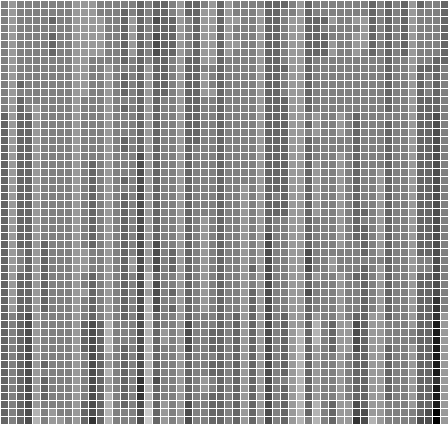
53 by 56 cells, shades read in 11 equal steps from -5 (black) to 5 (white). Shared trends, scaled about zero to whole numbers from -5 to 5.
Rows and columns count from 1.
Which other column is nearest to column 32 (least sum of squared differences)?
30
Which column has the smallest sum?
55
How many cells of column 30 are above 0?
2
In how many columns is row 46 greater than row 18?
10
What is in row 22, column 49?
-1
